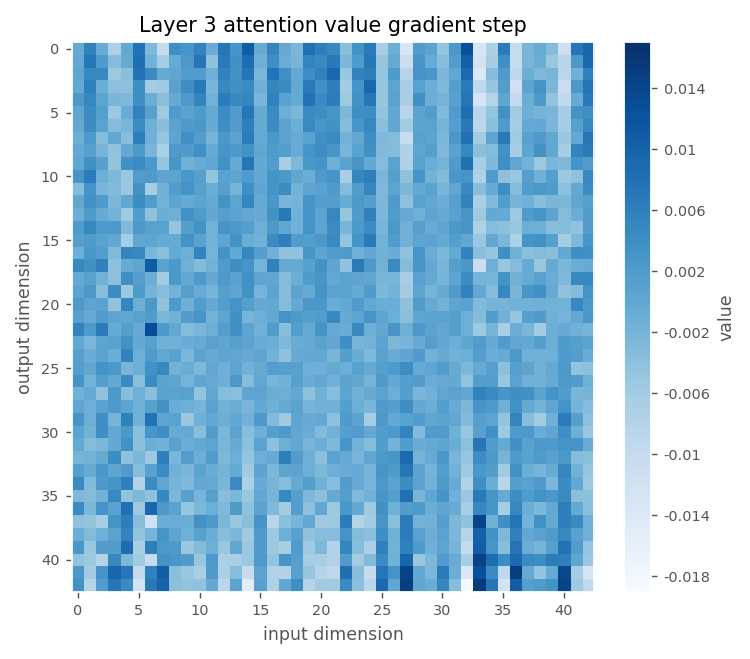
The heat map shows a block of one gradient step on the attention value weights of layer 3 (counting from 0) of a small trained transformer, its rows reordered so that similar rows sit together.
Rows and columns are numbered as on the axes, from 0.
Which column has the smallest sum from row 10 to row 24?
33
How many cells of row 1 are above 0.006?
9
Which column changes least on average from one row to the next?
25
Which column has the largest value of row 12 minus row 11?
6
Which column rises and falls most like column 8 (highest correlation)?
41
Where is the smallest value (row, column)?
42, 32
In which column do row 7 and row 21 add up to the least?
27
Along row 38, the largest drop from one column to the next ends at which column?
5
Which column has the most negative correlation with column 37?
28
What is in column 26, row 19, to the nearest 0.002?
-0.002
